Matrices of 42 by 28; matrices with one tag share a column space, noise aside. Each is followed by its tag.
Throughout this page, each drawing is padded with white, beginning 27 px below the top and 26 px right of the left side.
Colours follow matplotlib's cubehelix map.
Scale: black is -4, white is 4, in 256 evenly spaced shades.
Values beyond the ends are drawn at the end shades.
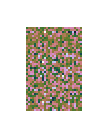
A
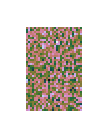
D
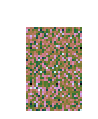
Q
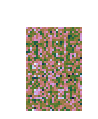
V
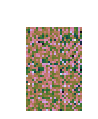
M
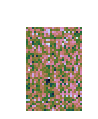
D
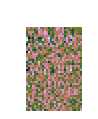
M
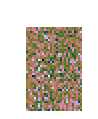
A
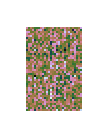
V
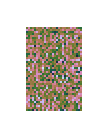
A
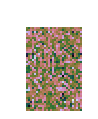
A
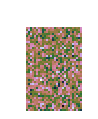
Q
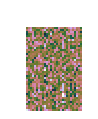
D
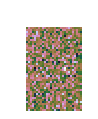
A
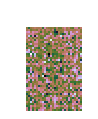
A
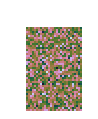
Q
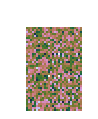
A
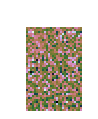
A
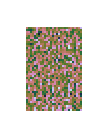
D
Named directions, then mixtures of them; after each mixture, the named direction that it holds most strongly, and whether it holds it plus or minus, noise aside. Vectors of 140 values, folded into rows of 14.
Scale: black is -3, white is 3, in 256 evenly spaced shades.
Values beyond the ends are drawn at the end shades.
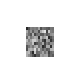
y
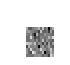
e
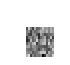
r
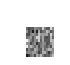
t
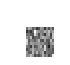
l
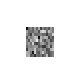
y, plus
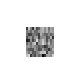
r, plus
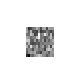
t, plus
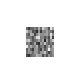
t, plus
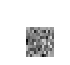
y, minus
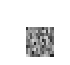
y, plus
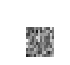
t, plus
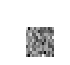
r, minus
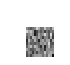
l, minus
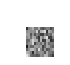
y, plus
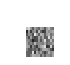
y, minus
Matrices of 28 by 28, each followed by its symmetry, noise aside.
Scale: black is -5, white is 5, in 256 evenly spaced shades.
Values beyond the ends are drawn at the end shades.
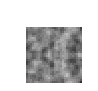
mirrored top to bottom.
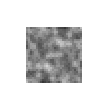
same after a half turn.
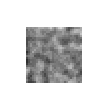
antisymmetric.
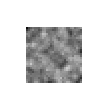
symmetric.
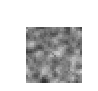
no symmetry.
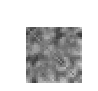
symmetric.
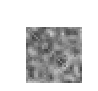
symmetric.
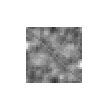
same after a half turn.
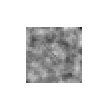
symmetric across the other diagonal.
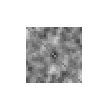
same after a half turn.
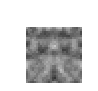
mirrored left to right.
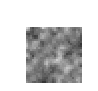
symmetric.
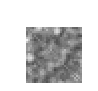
symmetric.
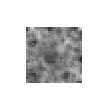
symmetric across the other diagonal.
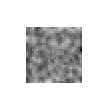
antisymmetric.
